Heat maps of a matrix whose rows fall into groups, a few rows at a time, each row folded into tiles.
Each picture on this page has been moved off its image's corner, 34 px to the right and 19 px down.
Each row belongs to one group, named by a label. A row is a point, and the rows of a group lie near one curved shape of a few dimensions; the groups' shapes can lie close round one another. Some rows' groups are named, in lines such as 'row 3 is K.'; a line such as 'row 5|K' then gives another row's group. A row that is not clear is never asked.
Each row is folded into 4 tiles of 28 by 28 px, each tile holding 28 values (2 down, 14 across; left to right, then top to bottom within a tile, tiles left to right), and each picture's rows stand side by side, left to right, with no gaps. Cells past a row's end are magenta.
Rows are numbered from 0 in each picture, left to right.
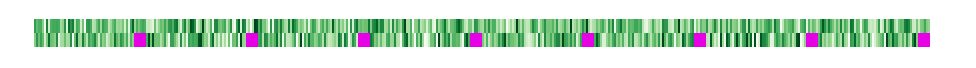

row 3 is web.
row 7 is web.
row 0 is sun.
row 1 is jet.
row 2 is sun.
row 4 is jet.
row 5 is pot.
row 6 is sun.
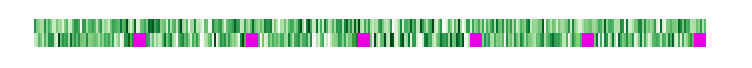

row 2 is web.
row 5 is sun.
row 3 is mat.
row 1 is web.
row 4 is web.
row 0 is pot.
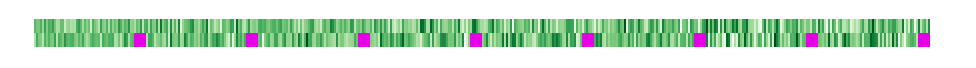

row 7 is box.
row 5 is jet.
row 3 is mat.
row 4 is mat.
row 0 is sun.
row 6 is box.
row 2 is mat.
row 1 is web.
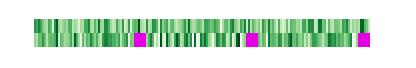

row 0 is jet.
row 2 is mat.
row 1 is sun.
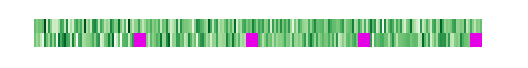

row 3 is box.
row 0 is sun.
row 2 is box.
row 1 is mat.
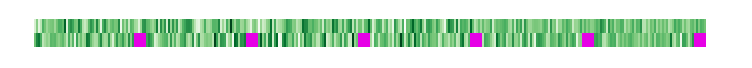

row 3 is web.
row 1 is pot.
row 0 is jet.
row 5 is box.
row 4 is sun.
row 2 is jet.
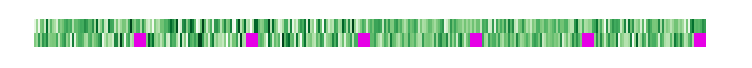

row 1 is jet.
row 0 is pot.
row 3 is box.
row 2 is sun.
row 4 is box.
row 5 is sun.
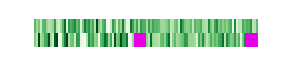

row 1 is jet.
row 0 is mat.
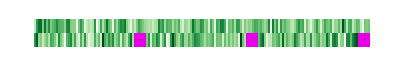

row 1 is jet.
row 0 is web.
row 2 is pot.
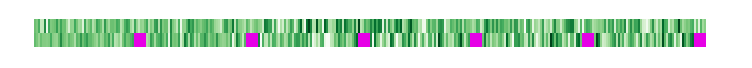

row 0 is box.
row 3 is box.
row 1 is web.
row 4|web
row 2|web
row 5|pot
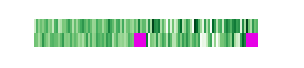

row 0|jet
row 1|web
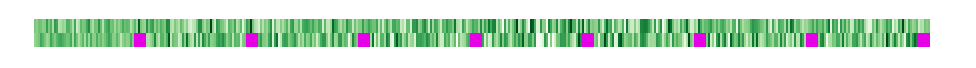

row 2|jet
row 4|web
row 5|jet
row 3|box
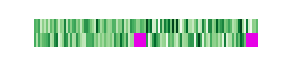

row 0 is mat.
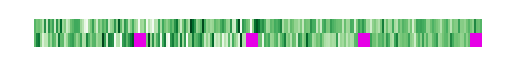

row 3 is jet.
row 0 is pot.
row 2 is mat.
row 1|jet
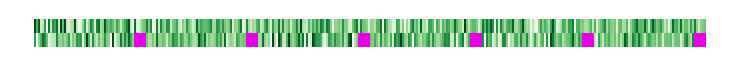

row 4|box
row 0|box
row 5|web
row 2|sun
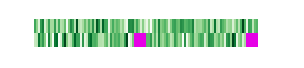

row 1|pot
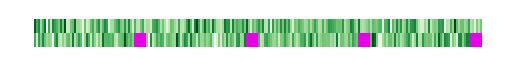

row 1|web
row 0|box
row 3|pot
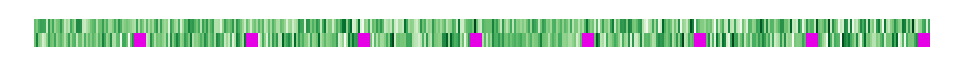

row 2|pot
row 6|box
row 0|box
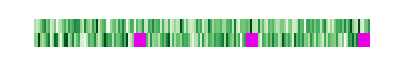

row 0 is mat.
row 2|pot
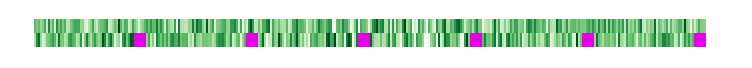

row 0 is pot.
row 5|web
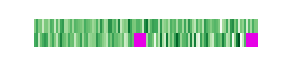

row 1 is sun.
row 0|sun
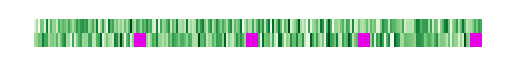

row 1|box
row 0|pot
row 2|box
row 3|jet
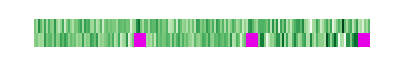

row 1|mat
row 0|mat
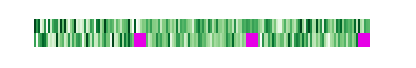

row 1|mat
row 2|web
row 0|box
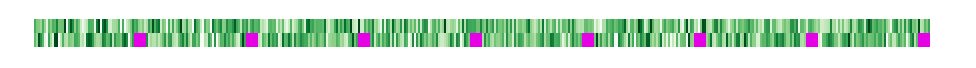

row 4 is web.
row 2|pot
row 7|pot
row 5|jet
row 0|jet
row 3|sun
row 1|web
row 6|mat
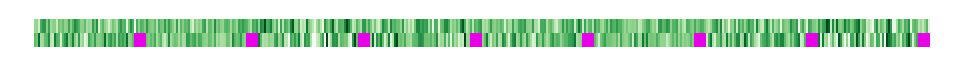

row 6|mat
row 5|mat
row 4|mat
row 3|jet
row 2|web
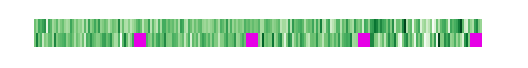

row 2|mat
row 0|box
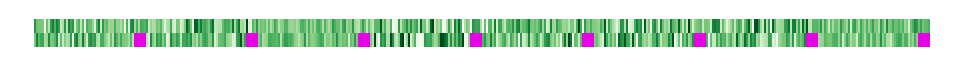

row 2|sun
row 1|pot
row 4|pot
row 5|sun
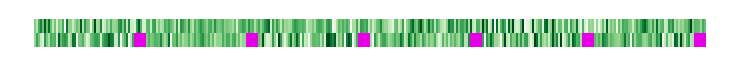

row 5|pot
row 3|web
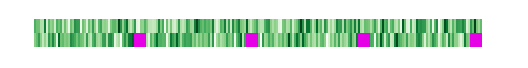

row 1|pot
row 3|jet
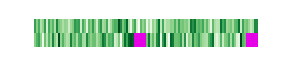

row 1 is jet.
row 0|pot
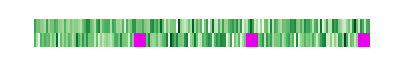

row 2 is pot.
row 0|mat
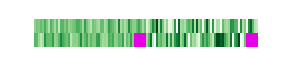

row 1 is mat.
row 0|sun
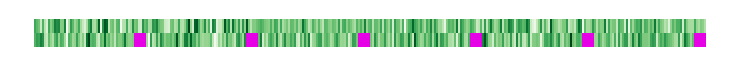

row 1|web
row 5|web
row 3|web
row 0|jet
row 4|pot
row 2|sun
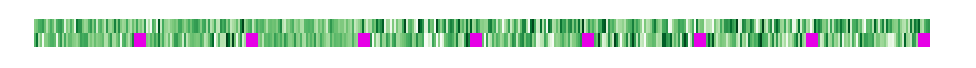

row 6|jet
